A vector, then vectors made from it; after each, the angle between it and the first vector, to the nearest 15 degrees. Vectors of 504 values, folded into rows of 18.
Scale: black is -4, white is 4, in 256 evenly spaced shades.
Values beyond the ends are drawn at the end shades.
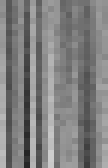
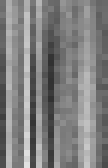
165 degrees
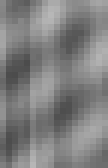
75 degrees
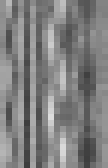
45 degrees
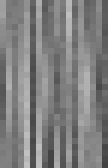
135 degrees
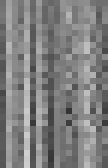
150 degrees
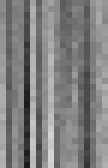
15 degrees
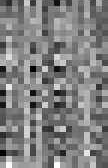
120 degrees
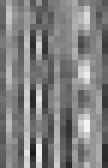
135 degrees
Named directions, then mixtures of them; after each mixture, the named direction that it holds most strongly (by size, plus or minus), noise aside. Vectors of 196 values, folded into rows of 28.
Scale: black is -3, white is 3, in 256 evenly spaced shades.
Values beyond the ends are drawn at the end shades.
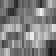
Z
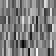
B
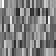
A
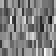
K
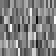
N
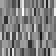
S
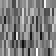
B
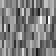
A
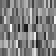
N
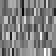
S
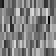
A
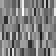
S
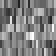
K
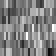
B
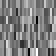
B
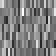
S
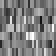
K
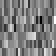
K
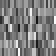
N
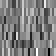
B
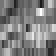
Z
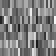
N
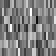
N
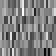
S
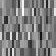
S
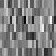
K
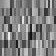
N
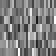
N
